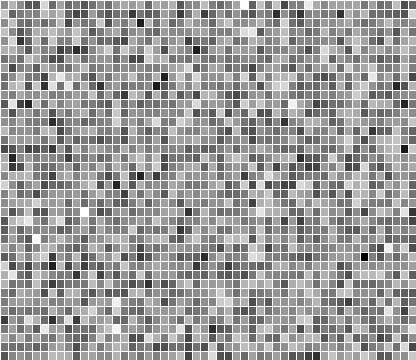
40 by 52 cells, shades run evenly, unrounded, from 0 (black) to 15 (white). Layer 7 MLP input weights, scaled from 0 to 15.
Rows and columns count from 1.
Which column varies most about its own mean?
7
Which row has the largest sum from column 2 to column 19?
25
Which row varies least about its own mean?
26
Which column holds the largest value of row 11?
45
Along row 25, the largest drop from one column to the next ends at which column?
9
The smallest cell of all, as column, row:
46, 29
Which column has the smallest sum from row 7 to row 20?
21
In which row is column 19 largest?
38
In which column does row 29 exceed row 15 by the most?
32
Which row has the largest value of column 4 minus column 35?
19
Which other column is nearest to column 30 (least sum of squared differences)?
42
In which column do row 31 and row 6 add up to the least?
10
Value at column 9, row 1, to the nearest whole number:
6
